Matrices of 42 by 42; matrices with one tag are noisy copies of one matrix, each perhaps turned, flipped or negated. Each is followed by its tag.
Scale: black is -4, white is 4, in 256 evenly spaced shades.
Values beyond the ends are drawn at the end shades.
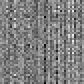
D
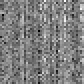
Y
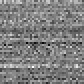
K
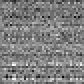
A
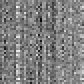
K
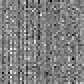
D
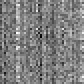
K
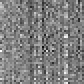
K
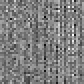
D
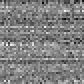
Y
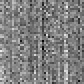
K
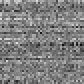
Y
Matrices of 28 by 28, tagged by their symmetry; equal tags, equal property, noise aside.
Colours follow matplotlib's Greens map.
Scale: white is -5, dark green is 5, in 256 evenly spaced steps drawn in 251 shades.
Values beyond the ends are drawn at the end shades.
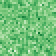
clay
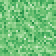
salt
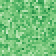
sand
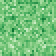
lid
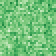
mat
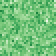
sand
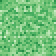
lid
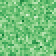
sand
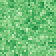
salt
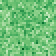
lid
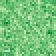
clay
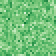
sand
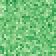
sand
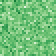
sand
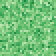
sand
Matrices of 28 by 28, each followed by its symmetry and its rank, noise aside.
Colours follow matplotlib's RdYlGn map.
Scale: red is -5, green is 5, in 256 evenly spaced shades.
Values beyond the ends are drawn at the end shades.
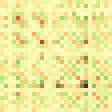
symmetric, rank three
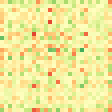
no symmetry, rank four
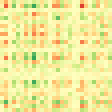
no symmetry, rank two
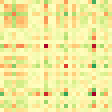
symmetric, rank two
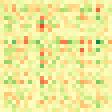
no symmetry, rank three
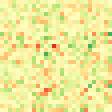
antisymmetric, rank four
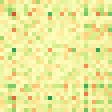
symmetric, rank three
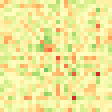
symmetric, rank four
